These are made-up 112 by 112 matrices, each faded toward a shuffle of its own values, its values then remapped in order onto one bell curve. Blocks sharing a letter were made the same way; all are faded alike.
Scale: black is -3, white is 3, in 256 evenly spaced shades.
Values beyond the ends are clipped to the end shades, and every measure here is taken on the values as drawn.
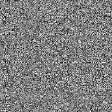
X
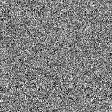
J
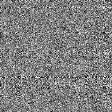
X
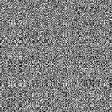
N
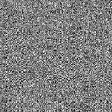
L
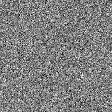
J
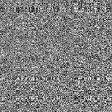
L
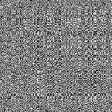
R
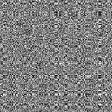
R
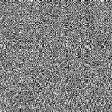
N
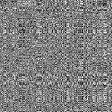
R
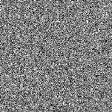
J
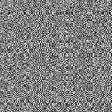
R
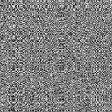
R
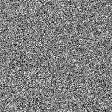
J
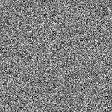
J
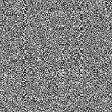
L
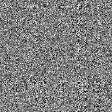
X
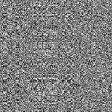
N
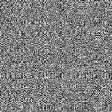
L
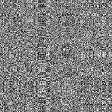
L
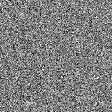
J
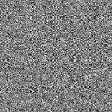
L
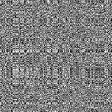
R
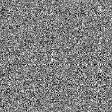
X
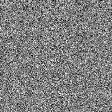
J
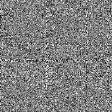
X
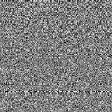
L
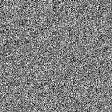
J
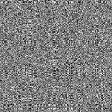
L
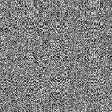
N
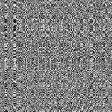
R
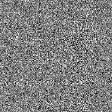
X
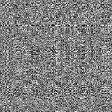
L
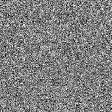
J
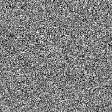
J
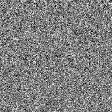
J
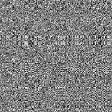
L
